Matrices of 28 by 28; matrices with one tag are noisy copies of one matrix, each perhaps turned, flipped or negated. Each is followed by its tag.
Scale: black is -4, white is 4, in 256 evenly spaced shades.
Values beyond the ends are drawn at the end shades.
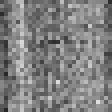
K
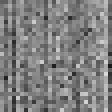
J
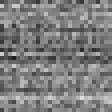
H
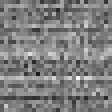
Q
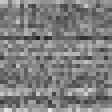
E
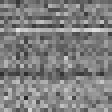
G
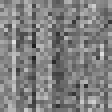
Q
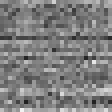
E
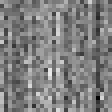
H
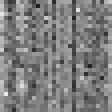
E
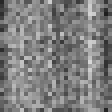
K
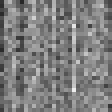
E
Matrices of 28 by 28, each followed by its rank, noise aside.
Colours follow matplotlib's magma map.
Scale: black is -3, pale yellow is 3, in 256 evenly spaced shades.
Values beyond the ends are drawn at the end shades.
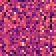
seven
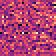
five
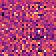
four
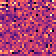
seven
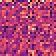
four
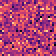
six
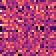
four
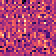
four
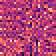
five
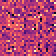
six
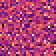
seven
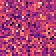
seven
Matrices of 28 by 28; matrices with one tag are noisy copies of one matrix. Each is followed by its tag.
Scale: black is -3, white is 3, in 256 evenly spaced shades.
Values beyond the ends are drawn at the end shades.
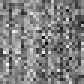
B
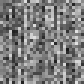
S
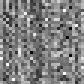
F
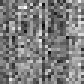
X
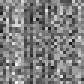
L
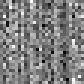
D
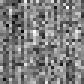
S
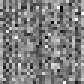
F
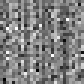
D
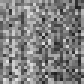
B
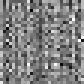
F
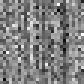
D
